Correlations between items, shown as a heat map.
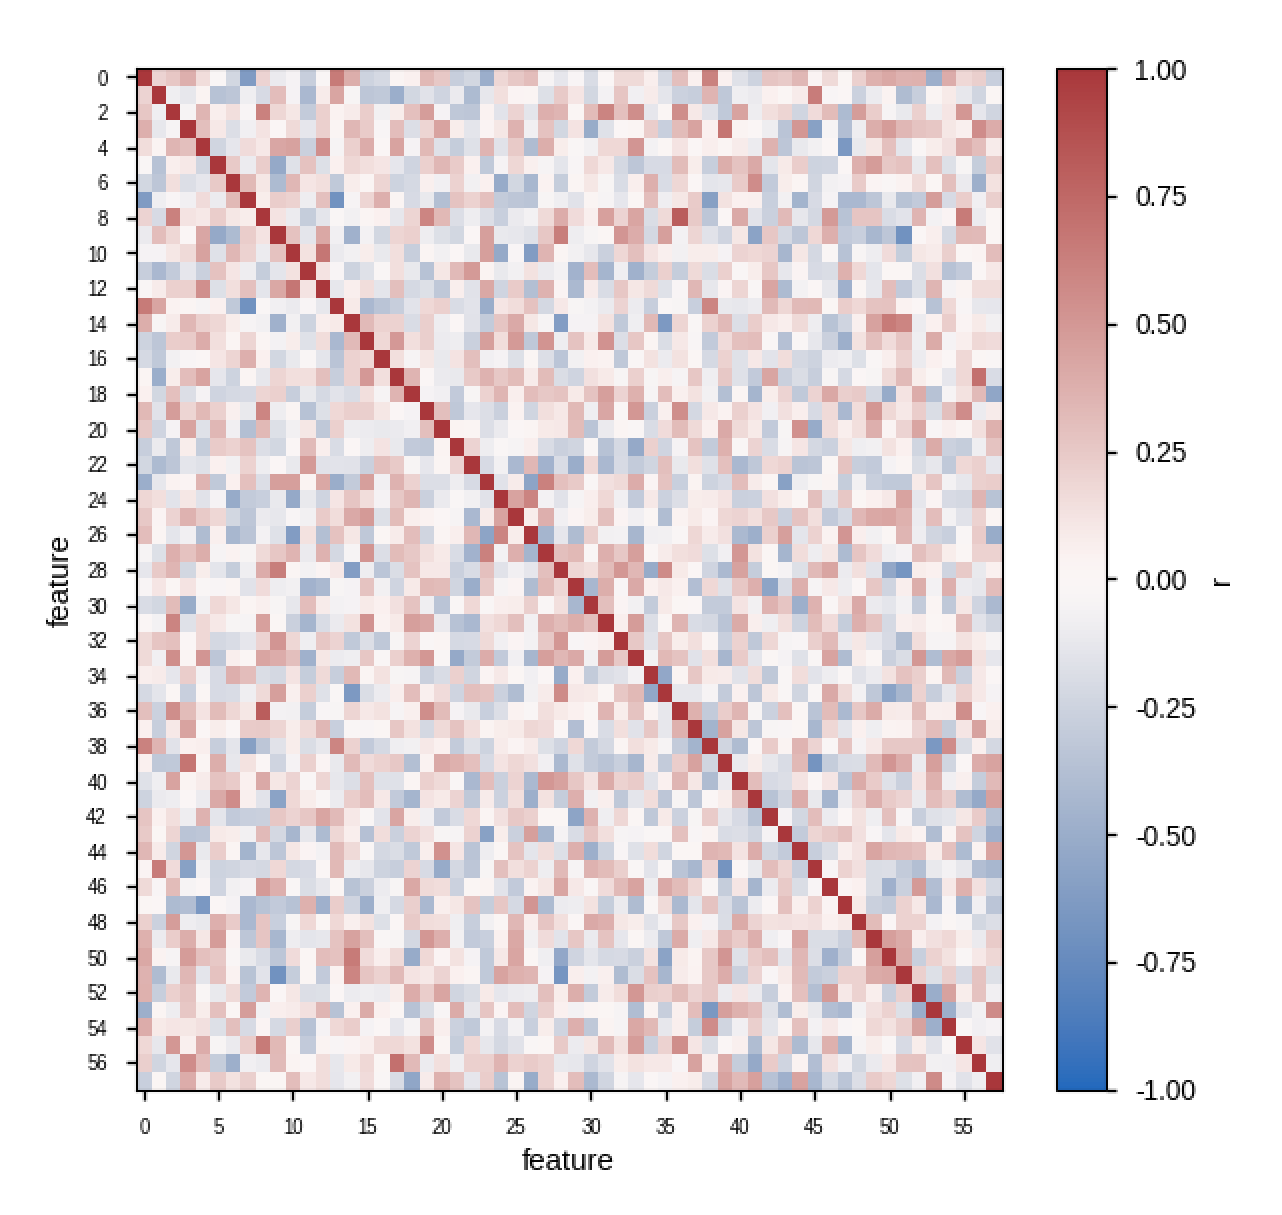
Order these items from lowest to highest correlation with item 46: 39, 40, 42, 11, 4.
39, 11, 42, 4, 40
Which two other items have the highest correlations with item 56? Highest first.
17, 3
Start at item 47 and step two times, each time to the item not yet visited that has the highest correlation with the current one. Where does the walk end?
24
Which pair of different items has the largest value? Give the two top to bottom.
8, 36
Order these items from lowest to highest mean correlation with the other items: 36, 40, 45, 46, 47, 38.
47, 45, 38, 46, 40, 36
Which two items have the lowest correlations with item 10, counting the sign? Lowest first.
26, 24
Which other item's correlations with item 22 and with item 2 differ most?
31
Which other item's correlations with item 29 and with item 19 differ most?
55
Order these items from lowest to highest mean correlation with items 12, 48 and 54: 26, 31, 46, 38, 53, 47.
26, 47, 53, 46, 31, 38
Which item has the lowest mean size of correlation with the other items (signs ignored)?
16
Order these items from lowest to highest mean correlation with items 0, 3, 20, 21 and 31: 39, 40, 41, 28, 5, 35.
35, 28, 41, 40, 5, 39
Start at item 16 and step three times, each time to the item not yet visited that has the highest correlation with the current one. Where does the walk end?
57
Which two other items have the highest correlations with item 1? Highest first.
45, 13
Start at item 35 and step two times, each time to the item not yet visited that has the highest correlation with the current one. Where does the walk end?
9
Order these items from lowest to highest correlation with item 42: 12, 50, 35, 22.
35, 22, 50, 12
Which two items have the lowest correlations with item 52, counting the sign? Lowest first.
53, 45
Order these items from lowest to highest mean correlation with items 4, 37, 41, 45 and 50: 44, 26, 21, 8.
26, 8, 21, 44
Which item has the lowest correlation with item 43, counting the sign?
23
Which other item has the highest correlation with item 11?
22
